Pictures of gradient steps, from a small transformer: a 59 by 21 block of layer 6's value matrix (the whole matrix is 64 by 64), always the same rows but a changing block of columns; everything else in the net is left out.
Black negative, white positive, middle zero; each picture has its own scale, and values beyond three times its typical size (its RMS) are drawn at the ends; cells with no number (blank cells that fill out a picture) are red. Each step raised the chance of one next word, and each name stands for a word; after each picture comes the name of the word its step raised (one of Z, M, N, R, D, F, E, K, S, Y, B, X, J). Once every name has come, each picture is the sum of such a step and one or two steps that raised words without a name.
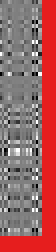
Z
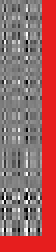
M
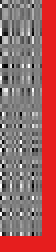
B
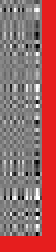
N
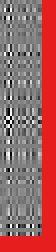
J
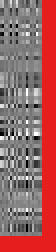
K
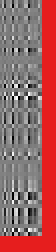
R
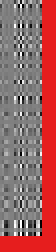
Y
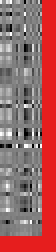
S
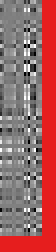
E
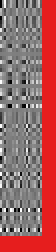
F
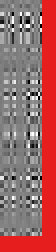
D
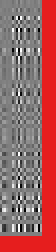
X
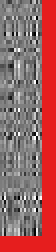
M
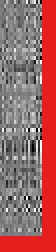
F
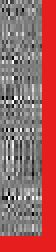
N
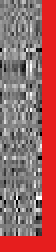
S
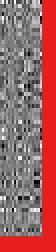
F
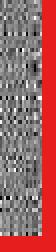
J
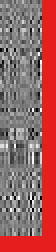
X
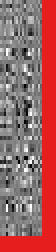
B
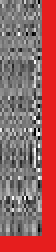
K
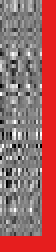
S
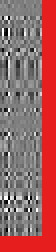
X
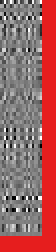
X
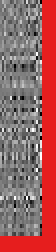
J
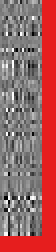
B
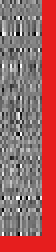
B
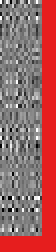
F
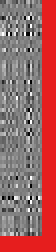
D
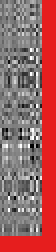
K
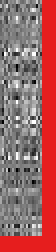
J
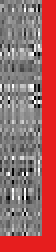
N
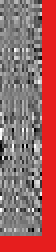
F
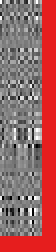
R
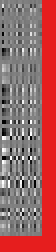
K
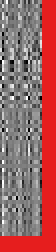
Y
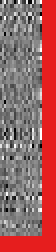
S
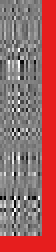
N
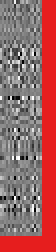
E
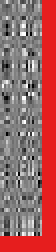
Y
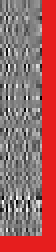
E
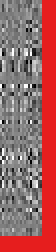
X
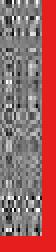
F
